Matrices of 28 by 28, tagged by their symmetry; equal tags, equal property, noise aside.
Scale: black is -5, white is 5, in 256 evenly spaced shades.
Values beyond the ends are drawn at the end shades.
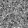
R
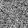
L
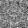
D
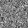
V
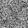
V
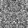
D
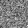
L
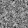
V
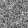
L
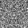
D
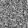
L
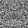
D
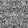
D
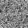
V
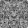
D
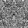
D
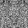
D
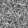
V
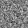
R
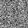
R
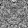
D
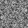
V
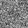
V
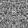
D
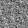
R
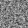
R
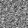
V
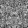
D
